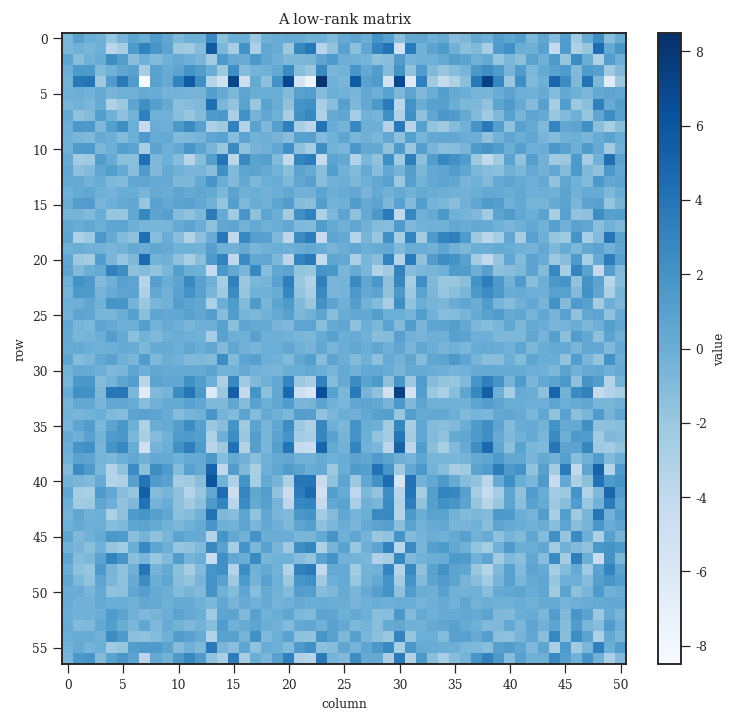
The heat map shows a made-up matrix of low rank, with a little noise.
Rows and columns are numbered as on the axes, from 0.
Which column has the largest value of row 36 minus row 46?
30
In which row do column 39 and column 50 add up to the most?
39
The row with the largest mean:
4
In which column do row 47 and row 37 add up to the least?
13
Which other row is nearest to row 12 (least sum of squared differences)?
29
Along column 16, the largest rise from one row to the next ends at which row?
5
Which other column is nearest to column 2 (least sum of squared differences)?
37
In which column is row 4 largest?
23
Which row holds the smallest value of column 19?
41
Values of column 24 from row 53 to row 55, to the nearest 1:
1 1 -1
